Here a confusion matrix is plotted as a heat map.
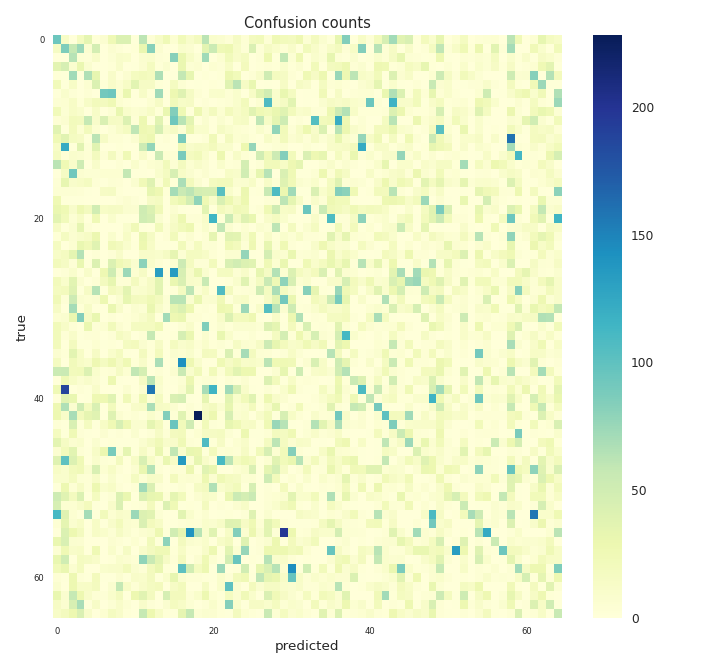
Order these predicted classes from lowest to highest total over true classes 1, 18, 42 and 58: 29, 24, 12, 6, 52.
6, 24, 52, 29, 12
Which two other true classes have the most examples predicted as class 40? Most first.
7, 48
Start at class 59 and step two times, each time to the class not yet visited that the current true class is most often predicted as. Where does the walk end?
27
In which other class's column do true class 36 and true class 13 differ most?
59
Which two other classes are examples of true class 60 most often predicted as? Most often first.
30, 26
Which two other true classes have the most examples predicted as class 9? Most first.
26, 15
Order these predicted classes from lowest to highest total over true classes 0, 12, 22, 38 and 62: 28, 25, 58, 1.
28, 25, 1, 58
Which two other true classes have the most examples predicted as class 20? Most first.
39, 50
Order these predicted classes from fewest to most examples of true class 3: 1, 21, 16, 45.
21, 45, 16, 1
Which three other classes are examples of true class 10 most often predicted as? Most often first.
49, 28, 36
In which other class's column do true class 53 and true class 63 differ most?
61
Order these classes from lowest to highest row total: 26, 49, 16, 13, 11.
49, 16, 11, 13, 26
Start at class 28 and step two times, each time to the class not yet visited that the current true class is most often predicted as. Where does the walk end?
44
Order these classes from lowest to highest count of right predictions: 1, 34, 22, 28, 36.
34, 22, 36, 28, 1
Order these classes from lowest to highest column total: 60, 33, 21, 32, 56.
60, 56, 32, 33, 21
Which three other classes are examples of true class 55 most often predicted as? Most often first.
29, 17, 23
